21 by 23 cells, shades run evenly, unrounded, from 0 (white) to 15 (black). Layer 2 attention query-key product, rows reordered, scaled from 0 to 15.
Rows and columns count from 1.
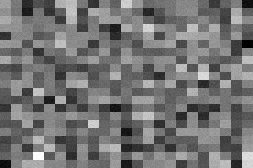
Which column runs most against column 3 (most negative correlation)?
10
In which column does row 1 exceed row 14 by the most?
23
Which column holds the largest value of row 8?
5
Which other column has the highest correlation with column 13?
12
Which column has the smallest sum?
18
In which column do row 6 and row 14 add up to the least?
2
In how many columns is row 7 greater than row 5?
14
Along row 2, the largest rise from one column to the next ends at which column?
8
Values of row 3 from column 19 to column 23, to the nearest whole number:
7 9 11 4 7
